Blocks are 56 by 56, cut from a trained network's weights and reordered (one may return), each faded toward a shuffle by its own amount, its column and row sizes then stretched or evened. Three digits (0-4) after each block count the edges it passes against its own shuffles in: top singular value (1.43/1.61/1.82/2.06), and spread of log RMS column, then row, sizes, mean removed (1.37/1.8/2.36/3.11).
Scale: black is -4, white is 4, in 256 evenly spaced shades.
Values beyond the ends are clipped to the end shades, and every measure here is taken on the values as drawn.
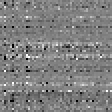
3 1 4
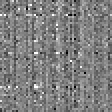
3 2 1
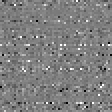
0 0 3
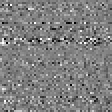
0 0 4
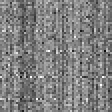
4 0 1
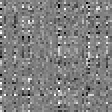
4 4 2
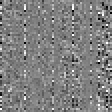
3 4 0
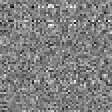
3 1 2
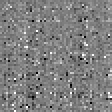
1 2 2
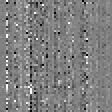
2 4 0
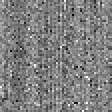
2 0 0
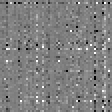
1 3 2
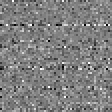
1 1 3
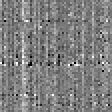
4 2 2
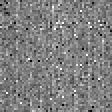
0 1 0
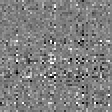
0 3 3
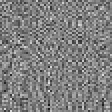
4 2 0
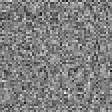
3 0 1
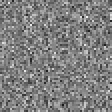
2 1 0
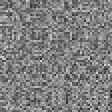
3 0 0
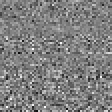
3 1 3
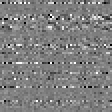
2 0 4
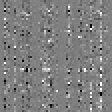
1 4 1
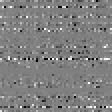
2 0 4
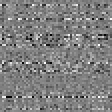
3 0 4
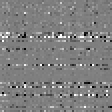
2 1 4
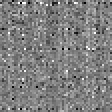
2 1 2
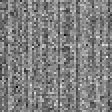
4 0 0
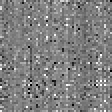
1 2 1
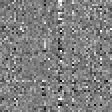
2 3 1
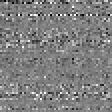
2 1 4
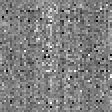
2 2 2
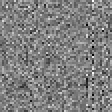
2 2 0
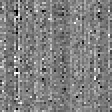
3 3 0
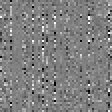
1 4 1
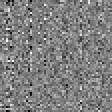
1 3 0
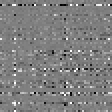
2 2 4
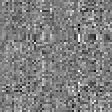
3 3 2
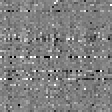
2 0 3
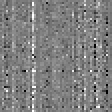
4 3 1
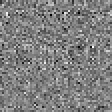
3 1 2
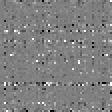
1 2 3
